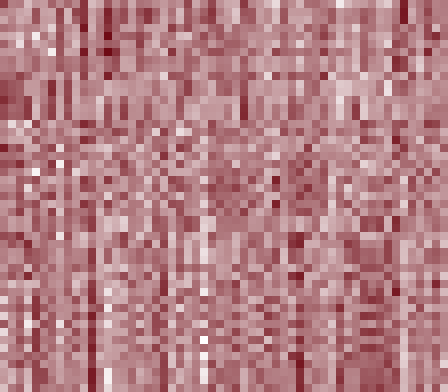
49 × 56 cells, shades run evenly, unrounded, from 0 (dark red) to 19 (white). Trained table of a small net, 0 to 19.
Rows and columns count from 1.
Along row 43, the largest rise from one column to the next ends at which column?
26
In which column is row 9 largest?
53
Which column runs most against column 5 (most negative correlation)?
1
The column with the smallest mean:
12
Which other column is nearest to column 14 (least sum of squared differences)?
54
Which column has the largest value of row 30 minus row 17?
8
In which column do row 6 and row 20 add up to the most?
35
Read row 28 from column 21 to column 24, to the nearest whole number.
7 11 7 5
